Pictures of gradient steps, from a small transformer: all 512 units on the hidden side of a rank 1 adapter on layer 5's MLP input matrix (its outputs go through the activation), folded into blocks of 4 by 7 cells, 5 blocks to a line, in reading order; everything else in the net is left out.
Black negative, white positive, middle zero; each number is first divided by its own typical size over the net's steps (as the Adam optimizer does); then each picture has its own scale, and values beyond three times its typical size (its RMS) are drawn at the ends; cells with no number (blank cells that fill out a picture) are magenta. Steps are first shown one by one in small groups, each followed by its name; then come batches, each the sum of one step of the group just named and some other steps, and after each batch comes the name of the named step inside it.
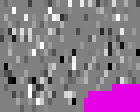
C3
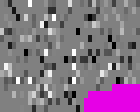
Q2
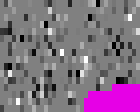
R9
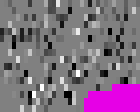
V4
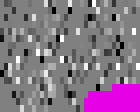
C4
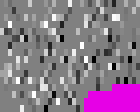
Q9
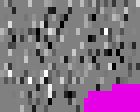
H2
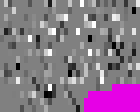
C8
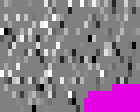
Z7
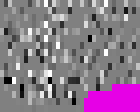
Z7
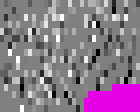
Q9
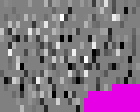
Q9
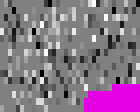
Q2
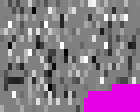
Q9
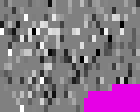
Q9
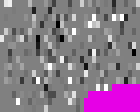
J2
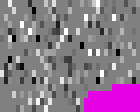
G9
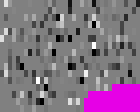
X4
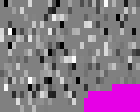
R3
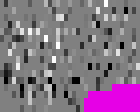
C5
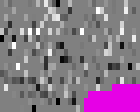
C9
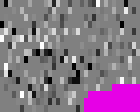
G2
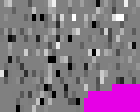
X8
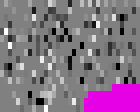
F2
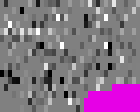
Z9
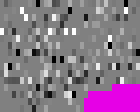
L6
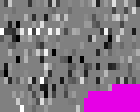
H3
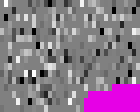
J2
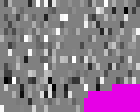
C5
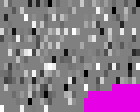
L6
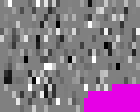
J2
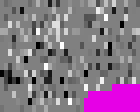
Z9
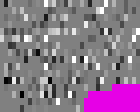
L6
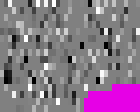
G9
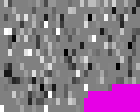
F2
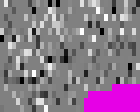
C9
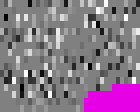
C5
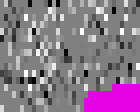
C9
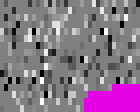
H3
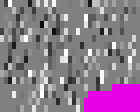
G9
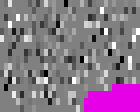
J2
